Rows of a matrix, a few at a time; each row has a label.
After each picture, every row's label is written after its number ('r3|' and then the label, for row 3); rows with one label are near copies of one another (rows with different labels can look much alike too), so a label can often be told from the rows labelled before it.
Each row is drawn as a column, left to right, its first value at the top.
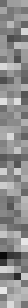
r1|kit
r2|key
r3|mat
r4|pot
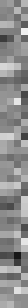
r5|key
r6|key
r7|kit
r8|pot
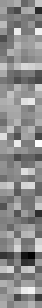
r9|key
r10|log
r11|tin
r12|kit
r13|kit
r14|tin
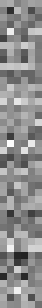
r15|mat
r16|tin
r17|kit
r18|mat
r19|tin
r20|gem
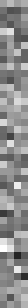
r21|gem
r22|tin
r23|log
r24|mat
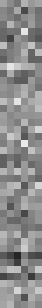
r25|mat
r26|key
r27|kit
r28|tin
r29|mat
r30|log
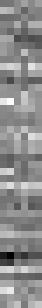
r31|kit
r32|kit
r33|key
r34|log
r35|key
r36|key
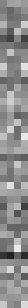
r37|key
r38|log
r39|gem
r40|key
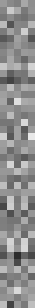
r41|key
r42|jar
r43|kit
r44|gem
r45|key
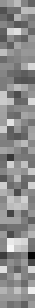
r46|log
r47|gem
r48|pot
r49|jar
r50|kit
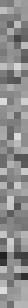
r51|kit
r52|jar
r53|key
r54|mat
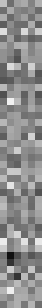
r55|pot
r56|kit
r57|mat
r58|pot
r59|key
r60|pot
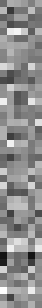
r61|kit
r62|tin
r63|pot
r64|pot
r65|kit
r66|gem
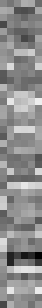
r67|jar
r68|kit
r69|log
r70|log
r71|log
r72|kit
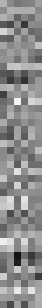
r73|pot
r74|jar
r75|kit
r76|jar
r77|kit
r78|mat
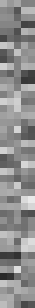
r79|mat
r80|mat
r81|log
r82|jar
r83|jar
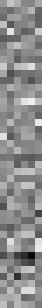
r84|key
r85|pot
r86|mat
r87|kit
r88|kit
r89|gem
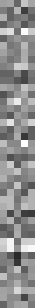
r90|pot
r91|gem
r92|kit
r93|tin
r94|gem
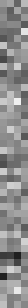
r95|mat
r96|log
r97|kit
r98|pot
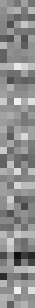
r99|mat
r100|jar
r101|kit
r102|key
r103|kit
